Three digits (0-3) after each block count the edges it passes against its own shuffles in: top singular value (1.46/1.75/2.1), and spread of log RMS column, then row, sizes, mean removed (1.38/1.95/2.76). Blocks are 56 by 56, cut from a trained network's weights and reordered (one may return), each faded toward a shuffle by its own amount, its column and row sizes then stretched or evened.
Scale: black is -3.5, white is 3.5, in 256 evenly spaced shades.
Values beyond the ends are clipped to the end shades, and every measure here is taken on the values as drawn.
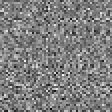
3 0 2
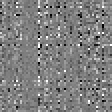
2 3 2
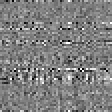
3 0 3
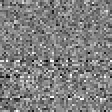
2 0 2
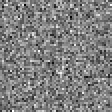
0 0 1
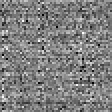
1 2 0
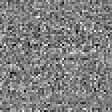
1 1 2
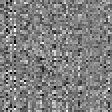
3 3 0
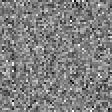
1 1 0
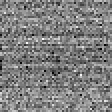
2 1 0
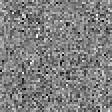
0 1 1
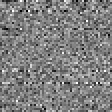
2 0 2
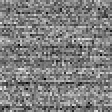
2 0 1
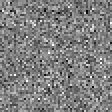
0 1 1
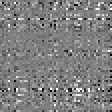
2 2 3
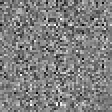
2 2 1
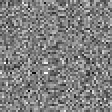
3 0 1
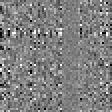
2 3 2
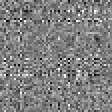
3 2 2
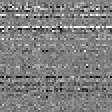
3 1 3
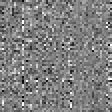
2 3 1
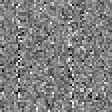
2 2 0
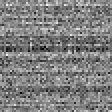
3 1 1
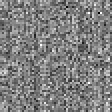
2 0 0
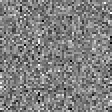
2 2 0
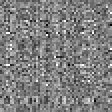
2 1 2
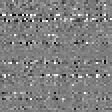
1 1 3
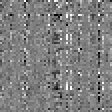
3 3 2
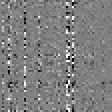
1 3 2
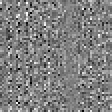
2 3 0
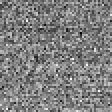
0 0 0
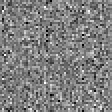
0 2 0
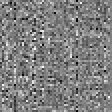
1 3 0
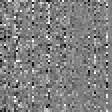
1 3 1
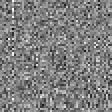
3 2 0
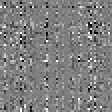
0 3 2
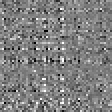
2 2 3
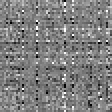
2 3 1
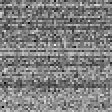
3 0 0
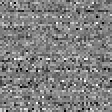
0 0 3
